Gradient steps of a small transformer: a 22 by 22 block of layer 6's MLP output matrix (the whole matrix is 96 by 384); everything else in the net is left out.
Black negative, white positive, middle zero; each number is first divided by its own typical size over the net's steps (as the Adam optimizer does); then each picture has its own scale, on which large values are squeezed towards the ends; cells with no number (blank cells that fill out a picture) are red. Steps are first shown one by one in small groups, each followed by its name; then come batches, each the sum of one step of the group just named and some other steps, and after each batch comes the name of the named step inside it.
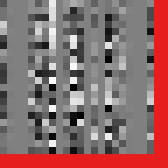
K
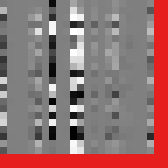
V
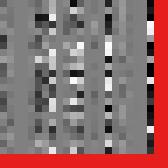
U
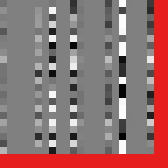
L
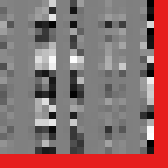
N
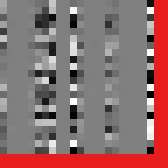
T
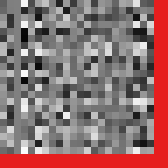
U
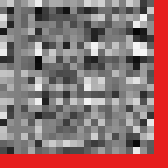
T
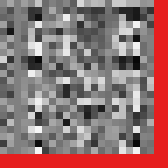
L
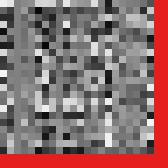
T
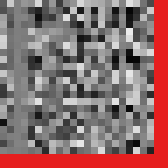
T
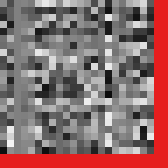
N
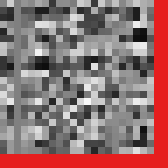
V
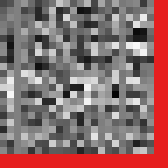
K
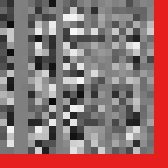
V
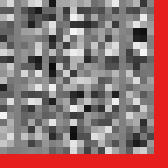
V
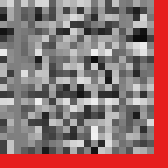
V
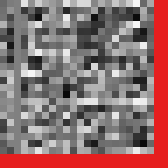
K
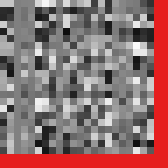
N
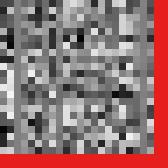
L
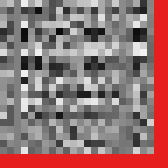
V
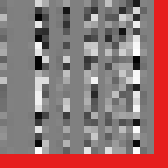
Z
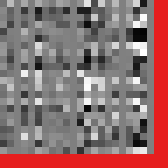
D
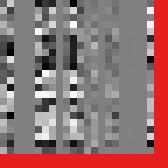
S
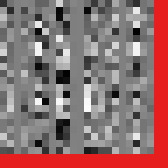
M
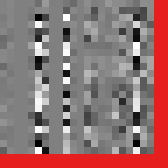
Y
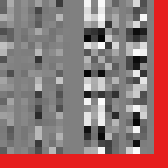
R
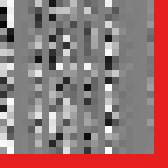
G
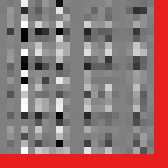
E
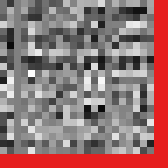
S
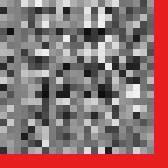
R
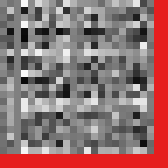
E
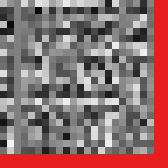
D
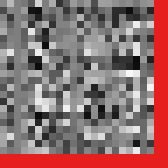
Z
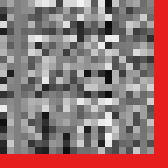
R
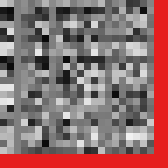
M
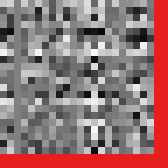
R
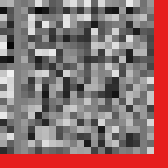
R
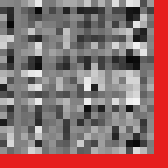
D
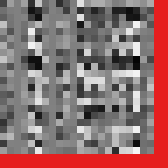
Z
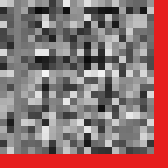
S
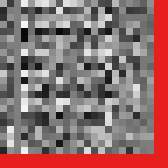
E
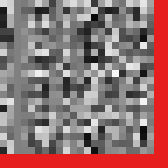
G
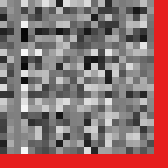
E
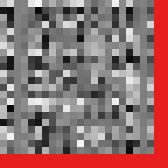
Z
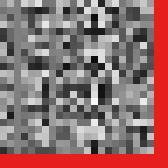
S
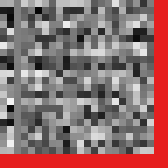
D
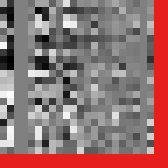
S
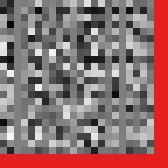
M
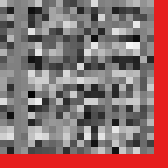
S
